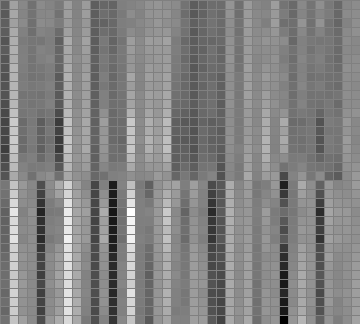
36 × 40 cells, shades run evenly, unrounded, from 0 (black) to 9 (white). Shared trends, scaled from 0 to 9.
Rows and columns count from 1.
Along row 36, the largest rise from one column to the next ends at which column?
33
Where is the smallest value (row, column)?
36, 32
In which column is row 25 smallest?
13
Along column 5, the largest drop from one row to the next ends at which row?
21
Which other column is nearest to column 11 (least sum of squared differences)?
25
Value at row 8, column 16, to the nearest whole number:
5
